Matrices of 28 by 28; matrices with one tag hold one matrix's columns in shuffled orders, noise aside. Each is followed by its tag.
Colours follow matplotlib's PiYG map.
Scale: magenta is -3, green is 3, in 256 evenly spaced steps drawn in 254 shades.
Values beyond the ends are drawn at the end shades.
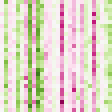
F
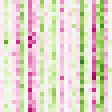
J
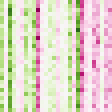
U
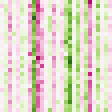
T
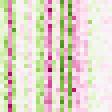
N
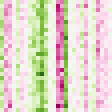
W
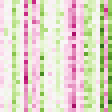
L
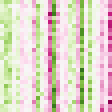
F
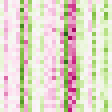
J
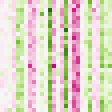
U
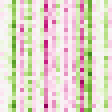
W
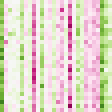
L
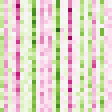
U
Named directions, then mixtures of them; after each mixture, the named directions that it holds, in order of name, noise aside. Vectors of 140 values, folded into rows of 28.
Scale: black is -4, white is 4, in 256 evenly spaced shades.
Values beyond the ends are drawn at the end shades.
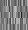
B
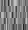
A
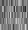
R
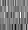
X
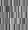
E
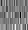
X.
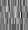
B, X.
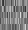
R, X.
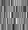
A, R.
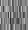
E, R.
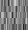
A.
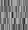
A, E.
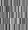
E.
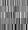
B, X.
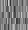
A, B.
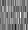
R, X.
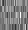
R, X.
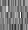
B, X.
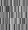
E.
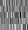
E, X.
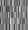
E.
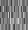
E, R.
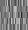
B.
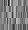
A, B.
